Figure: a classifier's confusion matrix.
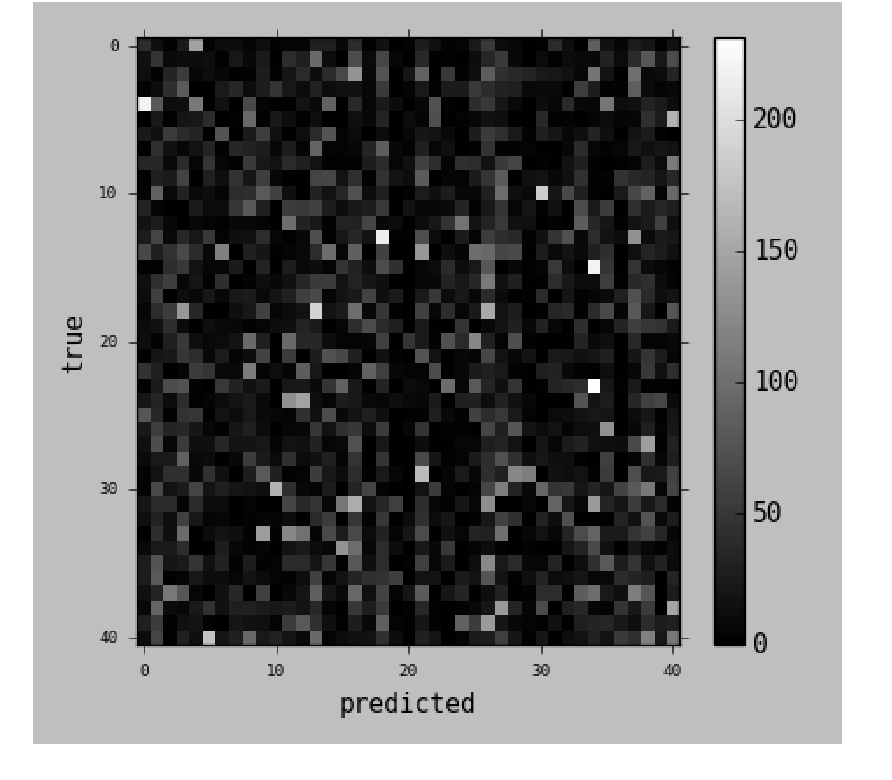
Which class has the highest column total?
26
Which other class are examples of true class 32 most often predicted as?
38
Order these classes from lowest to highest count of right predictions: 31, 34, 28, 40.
28, 34, 31, 40
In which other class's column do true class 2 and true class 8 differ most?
16
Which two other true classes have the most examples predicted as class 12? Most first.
24, 33
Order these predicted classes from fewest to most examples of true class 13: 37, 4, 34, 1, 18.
4, 34, 1, 37, 18
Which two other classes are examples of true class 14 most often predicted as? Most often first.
21, 6
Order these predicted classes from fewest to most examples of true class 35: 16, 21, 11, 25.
25, 11, 21, 16
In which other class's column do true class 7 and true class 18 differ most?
3
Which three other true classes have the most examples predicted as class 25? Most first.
20, 14, 23
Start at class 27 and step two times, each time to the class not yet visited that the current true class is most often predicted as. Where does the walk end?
40
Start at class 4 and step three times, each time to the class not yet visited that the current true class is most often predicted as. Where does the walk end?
15
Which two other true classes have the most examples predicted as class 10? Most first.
30, 3
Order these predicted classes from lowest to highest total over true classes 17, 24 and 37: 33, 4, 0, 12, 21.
4, 0, 21, 33, 12
